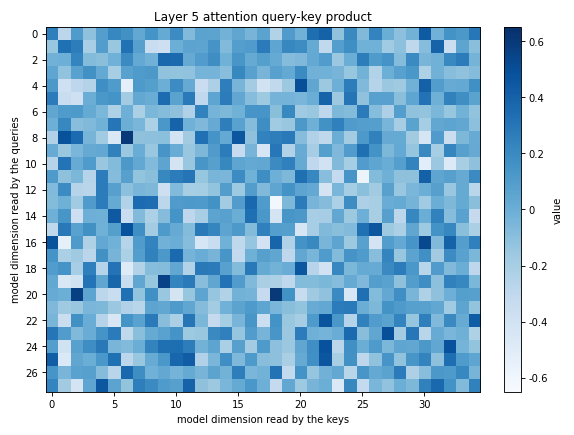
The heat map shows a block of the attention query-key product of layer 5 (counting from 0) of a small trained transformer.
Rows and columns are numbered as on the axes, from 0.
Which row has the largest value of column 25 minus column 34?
15
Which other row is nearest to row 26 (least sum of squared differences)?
3
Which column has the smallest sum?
1
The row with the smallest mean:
12
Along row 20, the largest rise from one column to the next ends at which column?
18
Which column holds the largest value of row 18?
20
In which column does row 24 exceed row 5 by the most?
2
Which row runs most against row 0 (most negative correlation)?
10
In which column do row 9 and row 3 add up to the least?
17
